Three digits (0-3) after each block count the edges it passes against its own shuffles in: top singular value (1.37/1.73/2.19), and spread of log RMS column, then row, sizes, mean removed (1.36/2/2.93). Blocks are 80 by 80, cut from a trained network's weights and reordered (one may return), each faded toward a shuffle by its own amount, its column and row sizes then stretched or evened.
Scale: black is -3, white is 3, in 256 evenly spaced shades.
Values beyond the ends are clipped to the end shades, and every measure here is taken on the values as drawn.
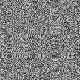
3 0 0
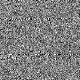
1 1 2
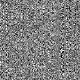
1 3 0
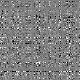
2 3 3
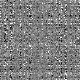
2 3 0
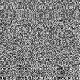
3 0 2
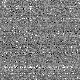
1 1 2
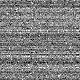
3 1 1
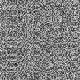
3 0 0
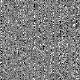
0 3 1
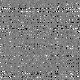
0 2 3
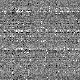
2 2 2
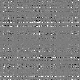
2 2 3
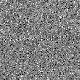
2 0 0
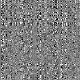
2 3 2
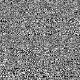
0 1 3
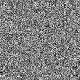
2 0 1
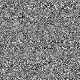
0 0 3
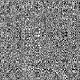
2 2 2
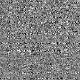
0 2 3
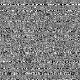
2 0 3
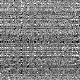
3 2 1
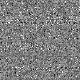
0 1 2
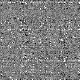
1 2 2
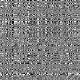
3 2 3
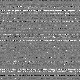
3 0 3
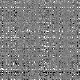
2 3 2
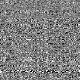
2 0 3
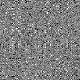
3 1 1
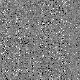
0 2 1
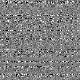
1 2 3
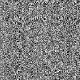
2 2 1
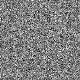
1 1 1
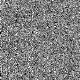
0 2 0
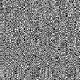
2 1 0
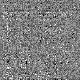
0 2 1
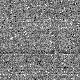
1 1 0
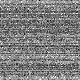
3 1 0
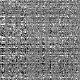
3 3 1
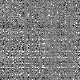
2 3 1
